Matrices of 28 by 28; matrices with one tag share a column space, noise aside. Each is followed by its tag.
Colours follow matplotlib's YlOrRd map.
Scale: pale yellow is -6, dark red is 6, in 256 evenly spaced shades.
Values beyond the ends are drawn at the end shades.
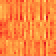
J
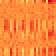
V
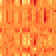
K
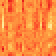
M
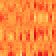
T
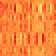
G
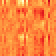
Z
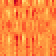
Z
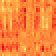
M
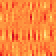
T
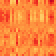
K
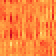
J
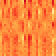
Z
